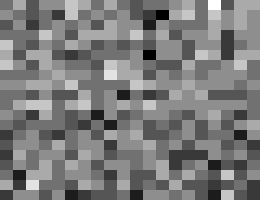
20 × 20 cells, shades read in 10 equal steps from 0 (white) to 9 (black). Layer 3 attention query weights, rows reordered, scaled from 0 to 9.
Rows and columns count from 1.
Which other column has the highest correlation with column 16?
4
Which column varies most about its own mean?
17
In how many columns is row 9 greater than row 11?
8
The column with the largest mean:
12
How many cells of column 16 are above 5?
5
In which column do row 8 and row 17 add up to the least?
9
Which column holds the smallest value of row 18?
18
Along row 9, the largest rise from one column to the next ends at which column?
7
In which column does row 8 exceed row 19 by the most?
3
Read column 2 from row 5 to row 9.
5 6 4 5 4
